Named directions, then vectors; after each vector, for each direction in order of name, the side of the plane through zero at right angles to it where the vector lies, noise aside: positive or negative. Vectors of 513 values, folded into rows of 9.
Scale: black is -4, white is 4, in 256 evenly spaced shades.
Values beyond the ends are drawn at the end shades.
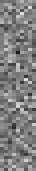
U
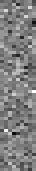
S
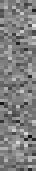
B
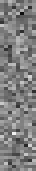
negative, negative, negative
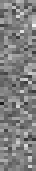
positive, negative, positive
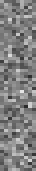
positive, positive, positive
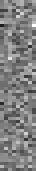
positive, negative, positive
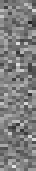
negative, positive, positive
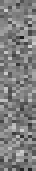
positive, positive, negative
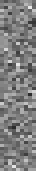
negative, positive, positive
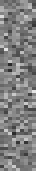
negative, positive, positive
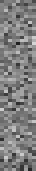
positive, positive, negative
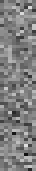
positive, positive, positive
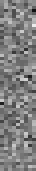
positive, negative, positive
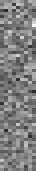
positive, negative, positive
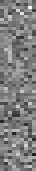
positive, positive, positive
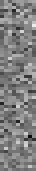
positive, negative, positive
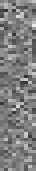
positive, negative, positive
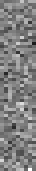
negative, negative, positive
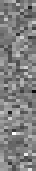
negative, negative, negative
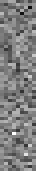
negative, negative, negative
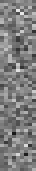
positive, positive, positive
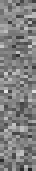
positive, positive, negative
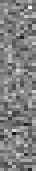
positive, positive, positive
